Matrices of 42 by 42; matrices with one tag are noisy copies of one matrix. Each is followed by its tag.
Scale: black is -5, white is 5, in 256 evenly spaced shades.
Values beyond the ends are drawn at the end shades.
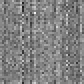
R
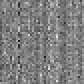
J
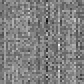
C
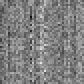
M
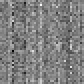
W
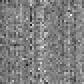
M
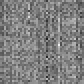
C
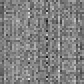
C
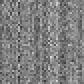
J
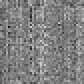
M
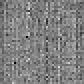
C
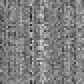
M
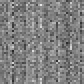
W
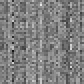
W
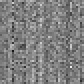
W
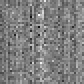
M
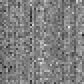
M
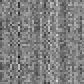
J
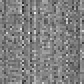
R
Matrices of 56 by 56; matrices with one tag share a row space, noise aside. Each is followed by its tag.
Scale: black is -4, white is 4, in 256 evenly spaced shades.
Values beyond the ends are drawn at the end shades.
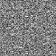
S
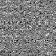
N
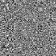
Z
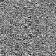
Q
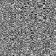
S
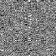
Q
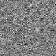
Q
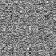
N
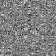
Q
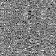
Q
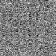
N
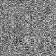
S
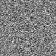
S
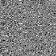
Z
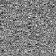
Q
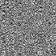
Z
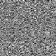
S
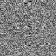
Q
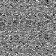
N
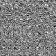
N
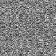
N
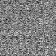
N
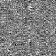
Q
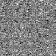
N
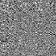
Z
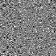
Z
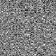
S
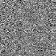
Z
